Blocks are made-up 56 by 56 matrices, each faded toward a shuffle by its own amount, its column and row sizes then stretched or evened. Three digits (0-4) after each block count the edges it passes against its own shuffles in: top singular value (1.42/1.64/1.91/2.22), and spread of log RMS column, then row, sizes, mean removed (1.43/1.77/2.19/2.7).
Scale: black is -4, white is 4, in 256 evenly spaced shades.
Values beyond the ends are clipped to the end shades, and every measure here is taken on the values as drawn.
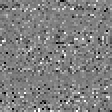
1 0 3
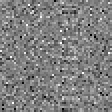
3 0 0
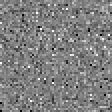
0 1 2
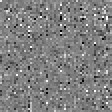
0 3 1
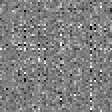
2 4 2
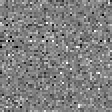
1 0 2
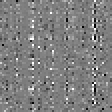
4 4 2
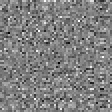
3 0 2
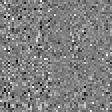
3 3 0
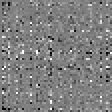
2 4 3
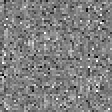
2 1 0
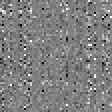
1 4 1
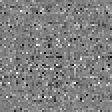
0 0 3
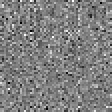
3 2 0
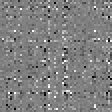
3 4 3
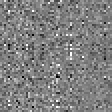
2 3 2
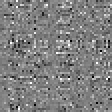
3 3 2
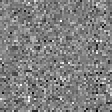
2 1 1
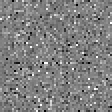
0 0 0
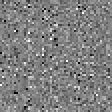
2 2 0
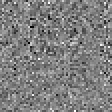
2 2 1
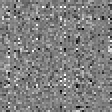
0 4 2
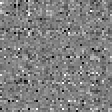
2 1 3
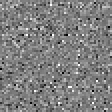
0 0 3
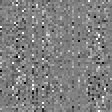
0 4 0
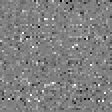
1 0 2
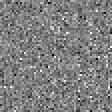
0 1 0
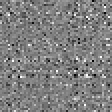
2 1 3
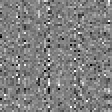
3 4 0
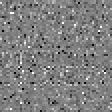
2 0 1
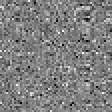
3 0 1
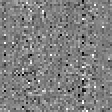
0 3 1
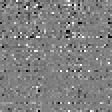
1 2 4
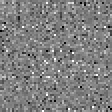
1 0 1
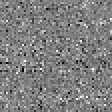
0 2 2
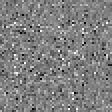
0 2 1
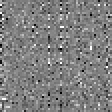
3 3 0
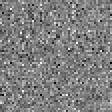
1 1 1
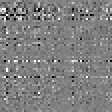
4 3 4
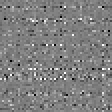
1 2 4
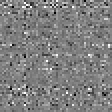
2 2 4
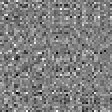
4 2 2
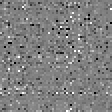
2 1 2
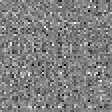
3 2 3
